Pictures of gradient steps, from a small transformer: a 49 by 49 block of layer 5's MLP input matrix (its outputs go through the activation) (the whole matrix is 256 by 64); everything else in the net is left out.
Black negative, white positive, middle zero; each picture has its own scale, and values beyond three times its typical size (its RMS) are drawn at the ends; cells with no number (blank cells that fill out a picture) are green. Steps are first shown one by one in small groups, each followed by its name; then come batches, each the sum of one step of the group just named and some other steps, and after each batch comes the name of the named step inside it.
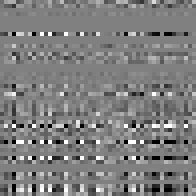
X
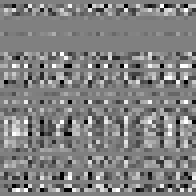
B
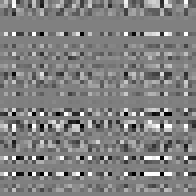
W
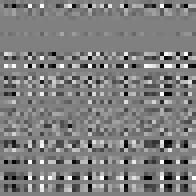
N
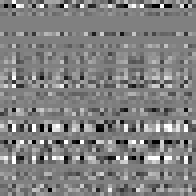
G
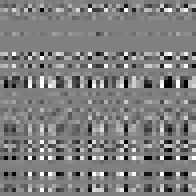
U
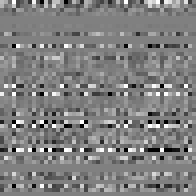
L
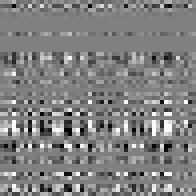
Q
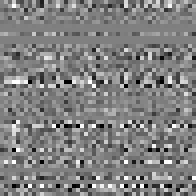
L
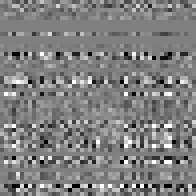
X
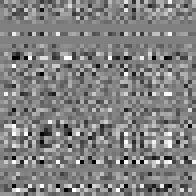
B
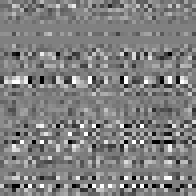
X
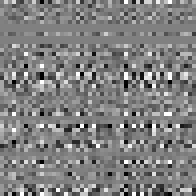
Q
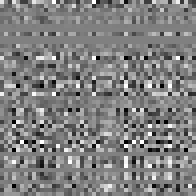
L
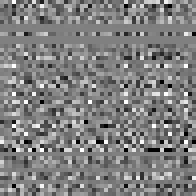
L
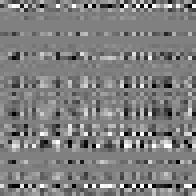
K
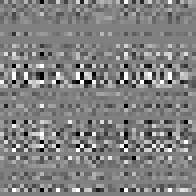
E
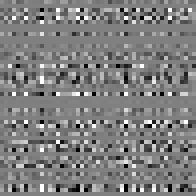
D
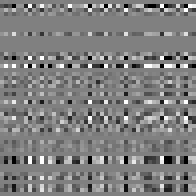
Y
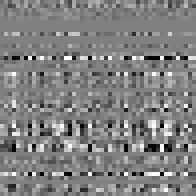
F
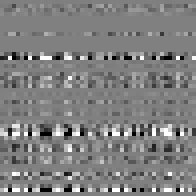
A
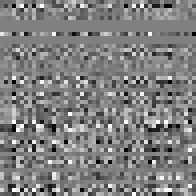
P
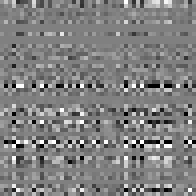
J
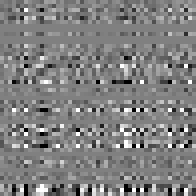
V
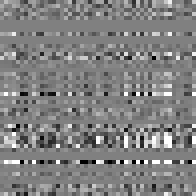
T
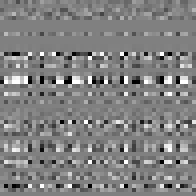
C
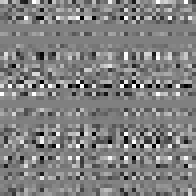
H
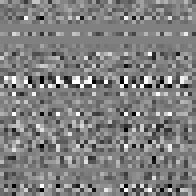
H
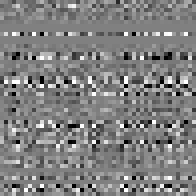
C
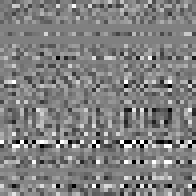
K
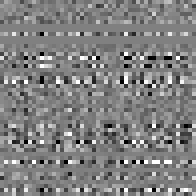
T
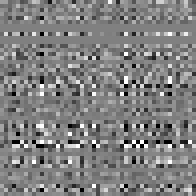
H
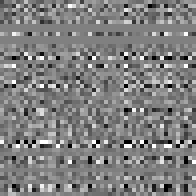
Y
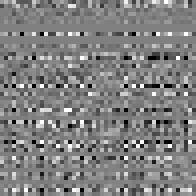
J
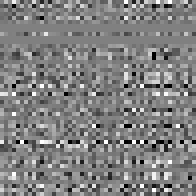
H
